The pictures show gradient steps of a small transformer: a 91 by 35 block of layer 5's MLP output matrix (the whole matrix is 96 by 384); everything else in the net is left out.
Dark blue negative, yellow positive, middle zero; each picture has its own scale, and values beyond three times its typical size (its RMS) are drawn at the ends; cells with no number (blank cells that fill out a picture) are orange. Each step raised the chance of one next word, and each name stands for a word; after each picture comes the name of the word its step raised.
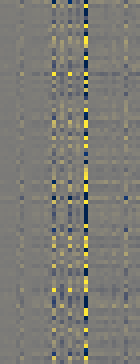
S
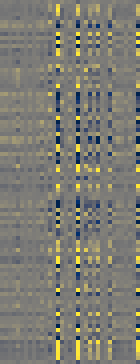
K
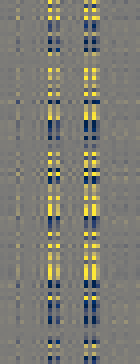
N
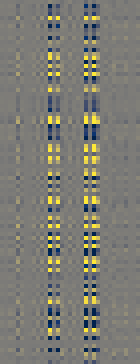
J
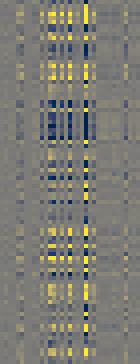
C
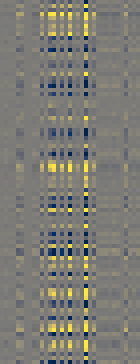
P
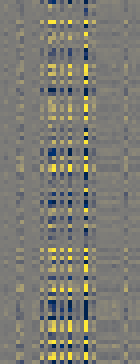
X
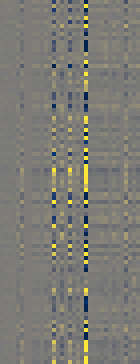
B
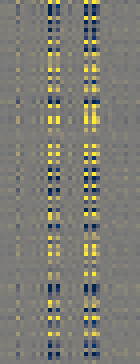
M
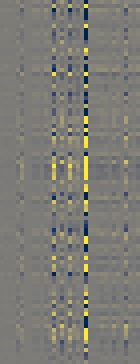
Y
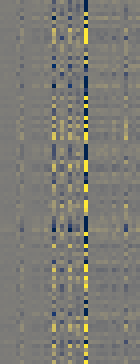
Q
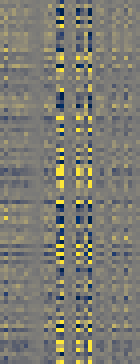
B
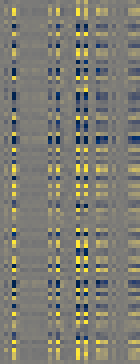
K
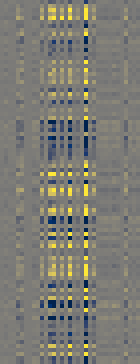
N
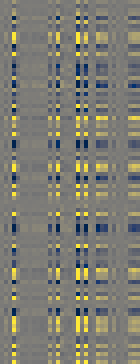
Q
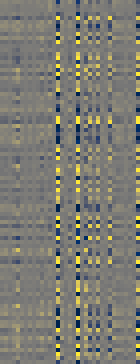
J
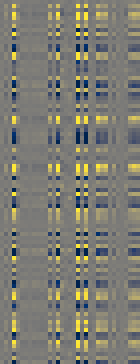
P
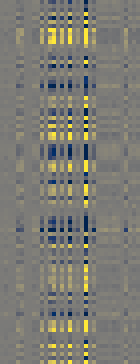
Q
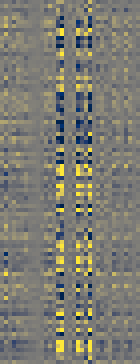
K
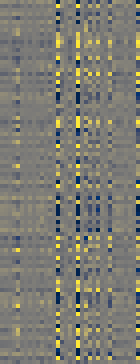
S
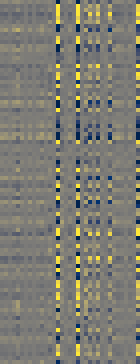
C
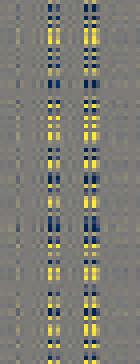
Q
